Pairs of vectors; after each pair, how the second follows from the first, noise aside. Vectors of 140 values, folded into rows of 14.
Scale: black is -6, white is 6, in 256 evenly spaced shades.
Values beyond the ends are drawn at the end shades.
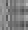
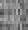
reversed, negated.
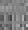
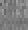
reversed, negated, shrunk.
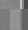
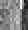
scaled up.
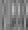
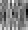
wrapped around, negated, scaled up.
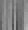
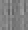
wrapped around, shrunk.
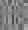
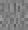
wrapped around, shrunk.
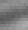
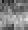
wrapped around, negated, scaled up.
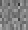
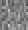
reversed, negated.
